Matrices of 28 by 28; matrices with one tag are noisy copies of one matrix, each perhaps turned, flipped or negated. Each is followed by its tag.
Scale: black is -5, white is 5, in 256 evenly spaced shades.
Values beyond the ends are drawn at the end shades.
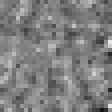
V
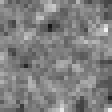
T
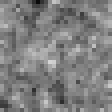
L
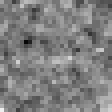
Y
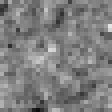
L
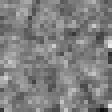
V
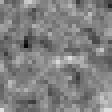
Y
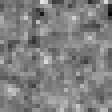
V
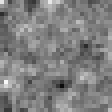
T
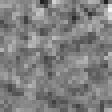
V
